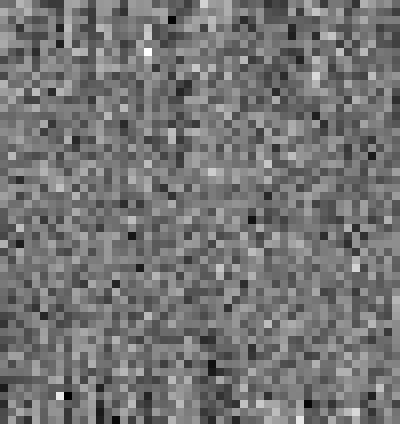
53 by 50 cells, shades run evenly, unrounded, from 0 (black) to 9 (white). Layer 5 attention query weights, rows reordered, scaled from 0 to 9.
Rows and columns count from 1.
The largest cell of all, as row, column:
7, 19
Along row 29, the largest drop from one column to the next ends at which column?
45
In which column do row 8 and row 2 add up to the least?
38
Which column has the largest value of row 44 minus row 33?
24
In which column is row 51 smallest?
39
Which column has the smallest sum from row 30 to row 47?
27
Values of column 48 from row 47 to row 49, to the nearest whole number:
3 5 7
